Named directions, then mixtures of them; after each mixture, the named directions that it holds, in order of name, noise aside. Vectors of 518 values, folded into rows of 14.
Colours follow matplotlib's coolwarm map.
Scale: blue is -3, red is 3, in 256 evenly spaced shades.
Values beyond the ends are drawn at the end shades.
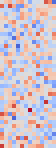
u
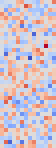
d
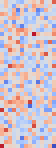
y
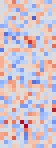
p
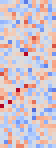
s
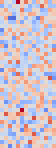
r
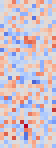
p.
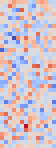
p, r, u.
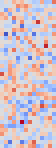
d, p.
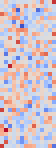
d, y.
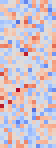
s.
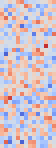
d.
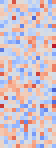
d, p, s.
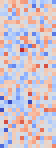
p, s, y.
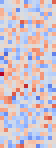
d, s.
